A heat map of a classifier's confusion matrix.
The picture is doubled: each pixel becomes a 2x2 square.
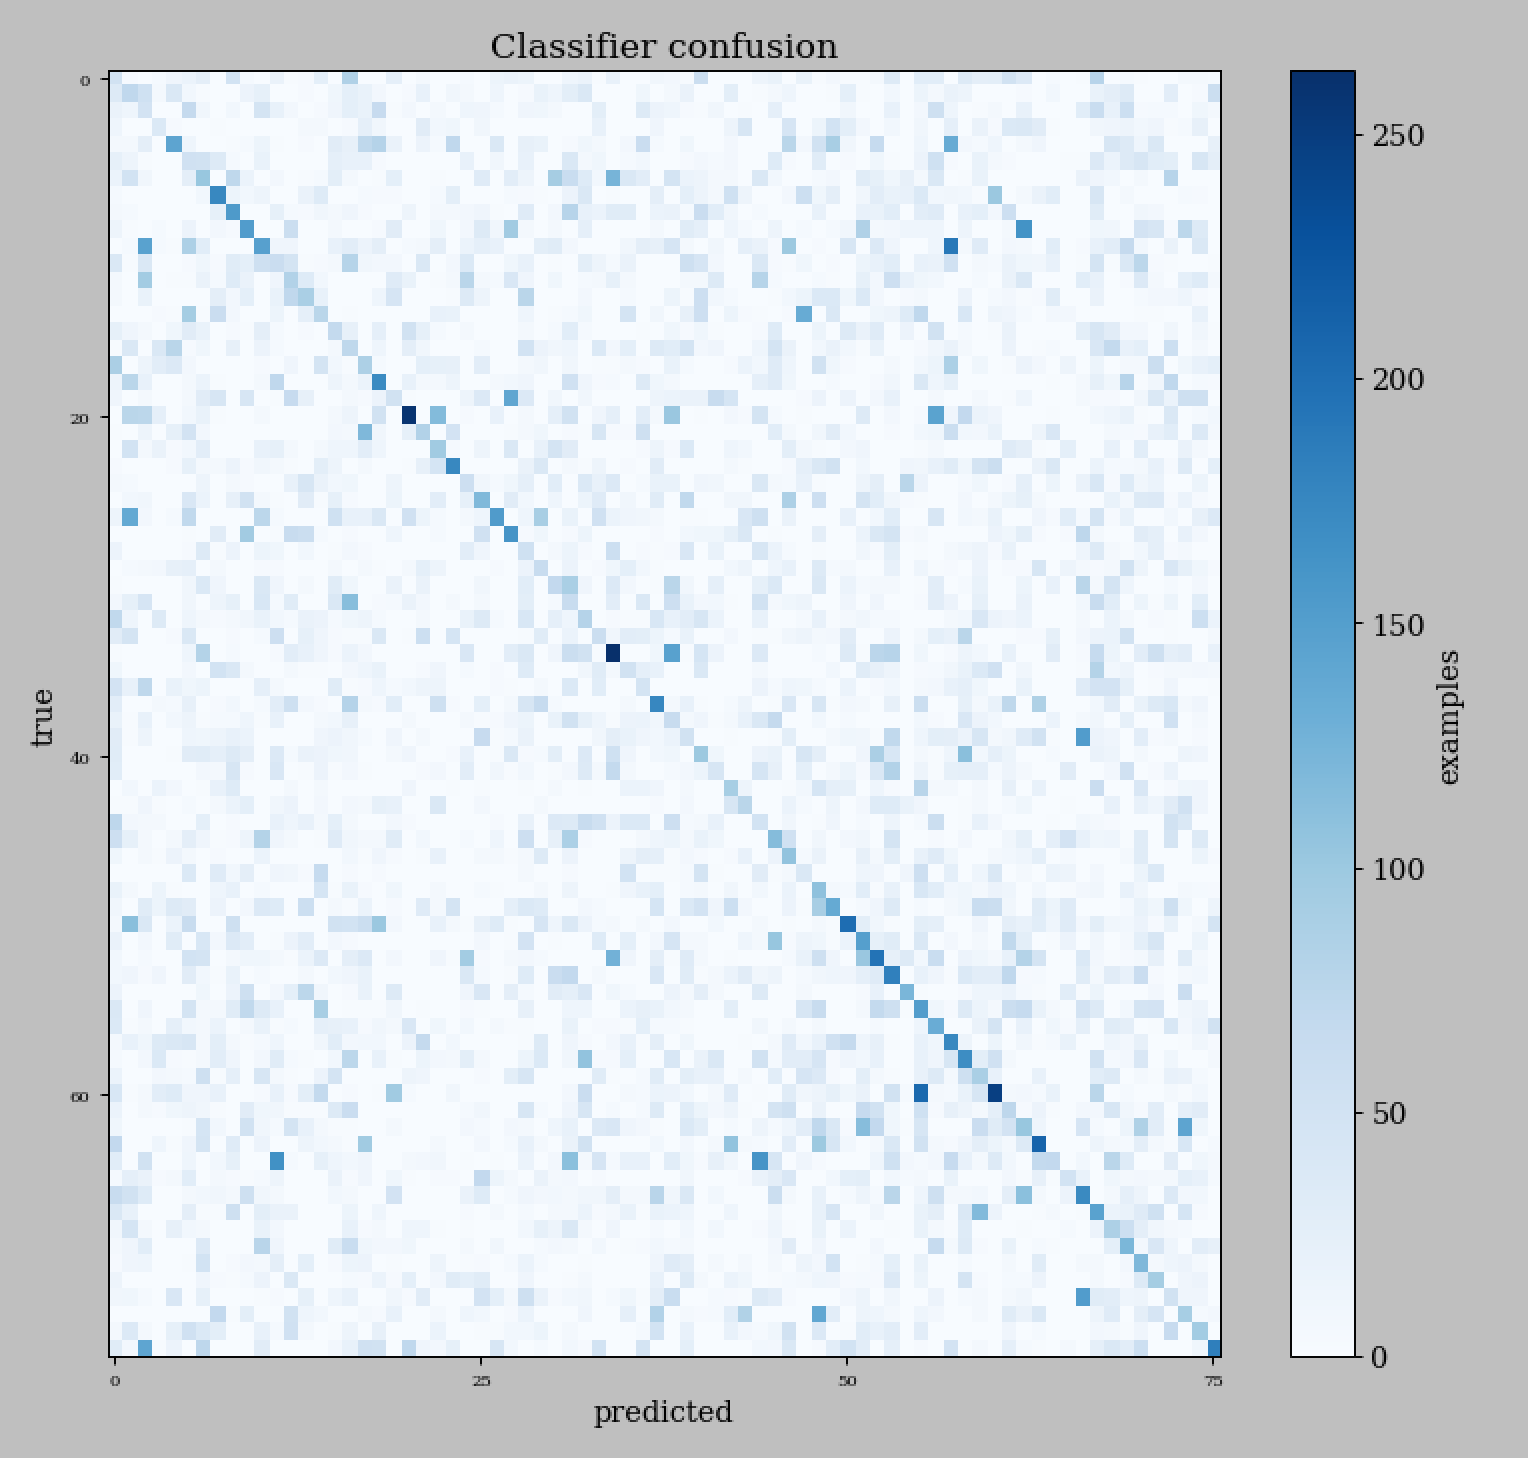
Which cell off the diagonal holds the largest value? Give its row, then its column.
60, 55
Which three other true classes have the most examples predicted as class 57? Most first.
10, 4, 17
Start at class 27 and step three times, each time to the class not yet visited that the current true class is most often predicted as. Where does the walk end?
73
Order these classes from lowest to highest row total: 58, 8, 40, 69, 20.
69, 8, 40, 58, 20
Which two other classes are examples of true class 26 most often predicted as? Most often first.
1, 29
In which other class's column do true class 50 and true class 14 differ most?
47
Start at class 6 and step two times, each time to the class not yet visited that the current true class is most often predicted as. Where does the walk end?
38
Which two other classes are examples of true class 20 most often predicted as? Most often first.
56, 22
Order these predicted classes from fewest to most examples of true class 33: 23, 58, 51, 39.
51, 39, 23, 58
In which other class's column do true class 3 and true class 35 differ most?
67
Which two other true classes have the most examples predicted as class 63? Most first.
37, 64
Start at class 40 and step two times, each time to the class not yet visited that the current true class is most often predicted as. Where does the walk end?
32
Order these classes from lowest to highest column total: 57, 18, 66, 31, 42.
42, 18, 66, 57, 31
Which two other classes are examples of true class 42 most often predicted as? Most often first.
55, 67
